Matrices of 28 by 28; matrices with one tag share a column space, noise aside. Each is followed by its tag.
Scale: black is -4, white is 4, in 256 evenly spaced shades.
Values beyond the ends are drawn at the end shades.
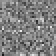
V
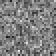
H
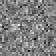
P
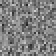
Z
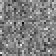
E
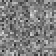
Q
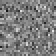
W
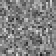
H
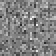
Z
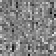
Z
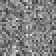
Q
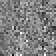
V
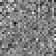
E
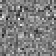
W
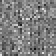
Z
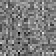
Z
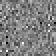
P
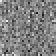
Q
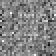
Q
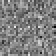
H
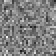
H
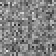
Z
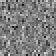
H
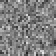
H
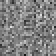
Q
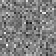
E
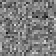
Z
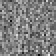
Q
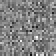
V
